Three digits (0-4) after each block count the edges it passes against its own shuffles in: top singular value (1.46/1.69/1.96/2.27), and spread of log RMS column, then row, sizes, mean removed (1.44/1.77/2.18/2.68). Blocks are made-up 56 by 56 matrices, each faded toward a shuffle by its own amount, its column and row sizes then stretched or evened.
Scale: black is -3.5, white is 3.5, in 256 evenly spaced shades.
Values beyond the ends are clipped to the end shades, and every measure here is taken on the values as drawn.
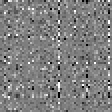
4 4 2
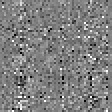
2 4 1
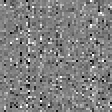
1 4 1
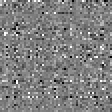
0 2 4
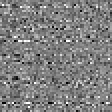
3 0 4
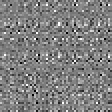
4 2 4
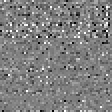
1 0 4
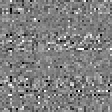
2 1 4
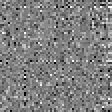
3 2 2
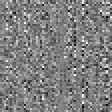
3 4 0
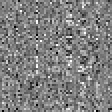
3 3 0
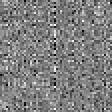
4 3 2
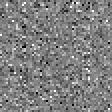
1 2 0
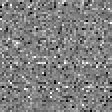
2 0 2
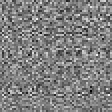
4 1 3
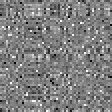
4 0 1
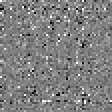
0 3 3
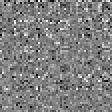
3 2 3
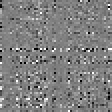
2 4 4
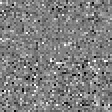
0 0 3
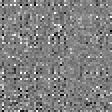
4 3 3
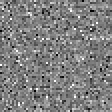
2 0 0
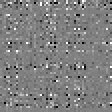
0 4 4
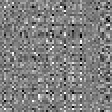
4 4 0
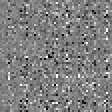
0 4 2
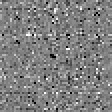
1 3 2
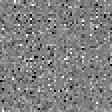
0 3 1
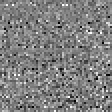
0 0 3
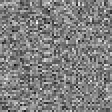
3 1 0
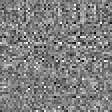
3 1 3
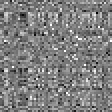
4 0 1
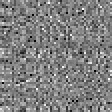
4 0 1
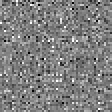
3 2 2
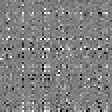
4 3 3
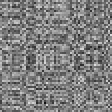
4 2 2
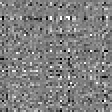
3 3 4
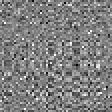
4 1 2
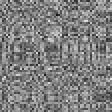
4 0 2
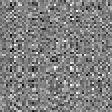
4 3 0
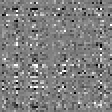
3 4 4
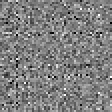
0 2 2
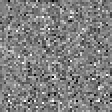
0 2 1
